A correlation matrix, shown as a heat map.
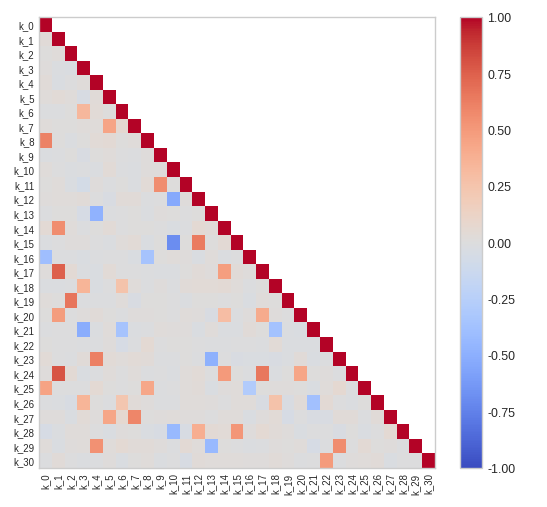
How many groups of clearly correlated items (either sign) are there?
9
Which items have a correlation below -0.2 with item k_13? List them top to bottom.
k_4, k_23, k_29
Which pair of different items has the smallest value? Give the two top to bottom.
k_10, k_15
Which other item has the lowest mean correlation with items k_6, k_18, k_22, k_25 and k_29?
k_21
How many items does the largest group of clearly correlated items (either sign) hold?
5
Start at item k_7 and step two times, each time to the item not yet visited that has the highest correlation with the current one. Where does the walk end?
k_5
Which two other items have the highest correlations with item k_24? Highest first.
k_1, k_17
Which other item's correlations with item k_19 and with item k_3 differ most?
k_2
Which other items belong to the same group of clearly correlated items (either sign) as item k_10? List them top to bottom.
k_12, k_15, k_28
